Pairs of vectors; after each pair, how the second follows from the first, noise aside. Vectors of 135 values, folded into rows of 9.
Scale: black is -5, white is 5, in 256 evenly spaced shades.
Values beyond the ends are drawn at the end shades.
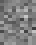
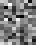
wrapped around, scaled up.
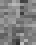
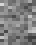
wrapped around, negated.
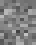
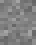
reversed, shrunk.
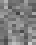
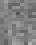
shrunk.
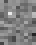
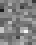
reversed.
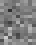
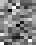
wrapped around, scaled up.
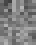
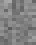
negated, shrunk.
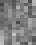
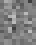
wrapped around, partly zeroed.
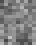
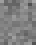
reversed, shrunk.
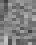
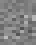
partly zeroed.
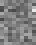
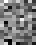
wrapped around, scaled up.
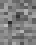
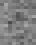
shrunk.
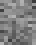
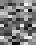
wrapped around, scaled up.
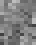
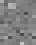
partly zeroed.
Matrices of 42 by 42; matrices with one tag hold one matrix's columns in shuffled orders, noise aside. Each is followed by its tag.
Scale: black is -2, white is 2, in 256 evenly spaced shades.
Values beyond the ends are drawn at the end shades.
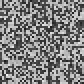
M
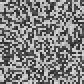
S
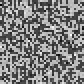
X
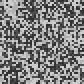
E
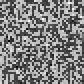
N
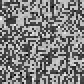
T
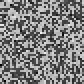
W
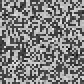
S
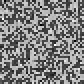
W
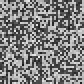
M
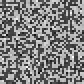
W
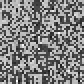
T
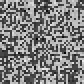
T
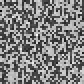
X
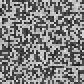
S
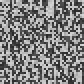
X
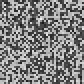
M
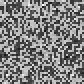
S
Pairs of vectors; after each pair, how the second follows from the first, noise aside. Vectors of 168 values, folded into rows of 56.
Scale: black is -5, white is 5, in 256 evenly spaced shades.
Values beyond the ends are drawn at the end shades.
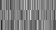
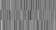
negated, shrunk.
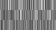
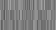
shrunk.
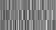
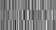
copied.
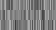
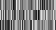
wrapped around, scaled up.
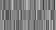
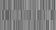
shrunk.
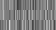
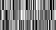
wrapped around, negated, scaled up.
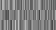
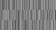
negated, shrunk.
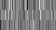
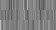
negated, shrunk.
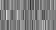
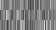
copied.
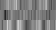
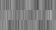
reversed, negated, shrunk.
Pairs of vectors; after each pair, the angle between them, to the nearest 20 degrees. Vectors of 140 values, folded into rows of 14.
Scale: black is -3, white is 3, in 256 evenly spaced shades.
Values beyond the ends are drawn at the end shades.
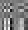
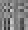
160 degrees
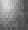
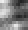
60 degrees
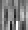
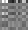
80 degrees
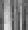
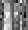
40 degrees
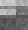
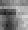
100 degrees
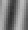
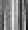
120 degrees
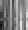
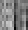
120 degrees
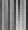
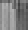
80 degrees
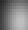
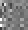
100 degrees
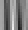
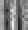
20 degrees
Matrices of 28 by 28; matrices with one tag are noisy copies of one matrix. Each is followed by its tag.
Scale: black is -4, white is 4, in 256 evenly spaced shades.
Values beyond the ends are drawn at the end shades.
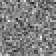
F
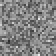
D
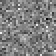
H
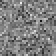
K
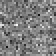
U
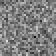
K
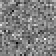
U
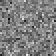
H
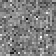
F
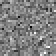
F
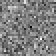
F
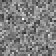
H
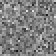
F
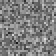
U
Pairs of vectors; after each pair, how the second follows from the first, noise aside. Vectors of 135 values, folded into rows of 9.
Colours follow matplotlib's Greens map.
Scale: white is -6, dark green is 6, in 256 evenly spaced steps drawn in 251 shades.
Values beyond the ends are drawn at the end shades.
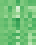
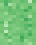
wrapped around, partly zeroed.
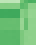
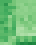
reversed, negated.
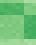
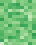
shuffled.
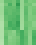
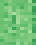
reversed, negated, partly zeroed.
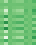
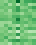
wrapped around, negated.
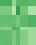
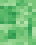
wrapped around, negated.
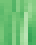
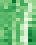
scaled up.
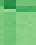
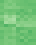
wrapped around, negated, shrunk.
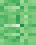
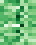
scaled up.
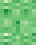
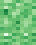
copied.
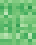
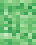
copied.
